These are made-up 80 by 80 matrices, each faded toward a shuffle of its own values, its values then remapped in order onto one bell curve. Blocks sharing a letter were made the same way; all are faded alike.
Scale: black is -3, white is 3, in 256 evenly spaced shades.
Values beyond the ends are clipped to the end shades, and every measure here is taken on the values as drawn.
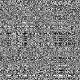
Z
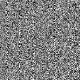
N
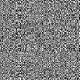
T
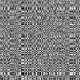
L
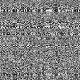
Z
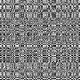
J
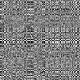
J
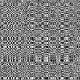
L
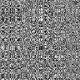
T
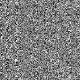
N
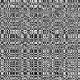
L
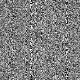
N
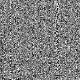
N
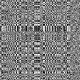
L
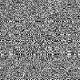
Z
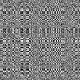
L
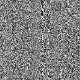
N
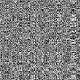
T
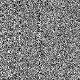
N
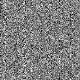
N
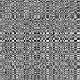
J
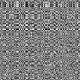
J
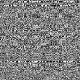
Z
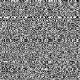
Z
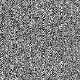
N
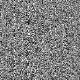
N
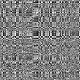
J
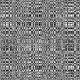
L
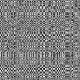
L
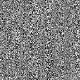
N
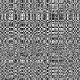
L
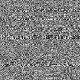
Z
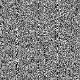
N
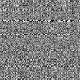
Z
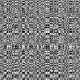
L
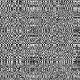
J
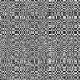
L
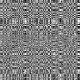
L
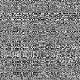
Z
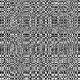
L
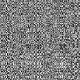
T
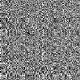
T
